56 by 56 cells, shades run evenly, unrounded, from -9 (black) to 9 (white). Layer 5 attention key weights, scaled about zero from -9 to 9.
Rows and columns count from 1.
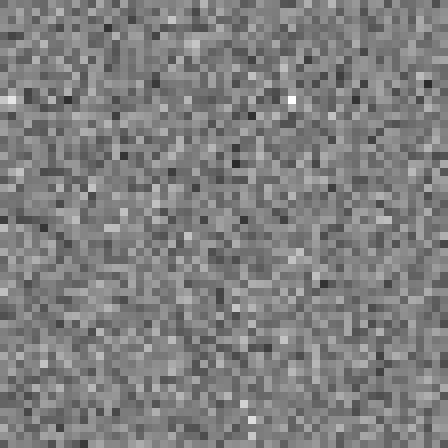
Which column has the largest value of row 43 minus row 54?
22
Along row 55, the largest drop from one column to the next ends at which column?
33
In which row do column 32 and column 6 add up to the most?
55
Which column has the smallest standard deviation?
51
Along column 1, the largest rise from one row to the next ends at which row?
29
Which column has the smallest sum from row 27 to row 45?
28
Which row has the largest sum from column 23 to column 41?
38
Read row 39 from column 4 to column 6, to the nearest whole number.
-2 1 -3
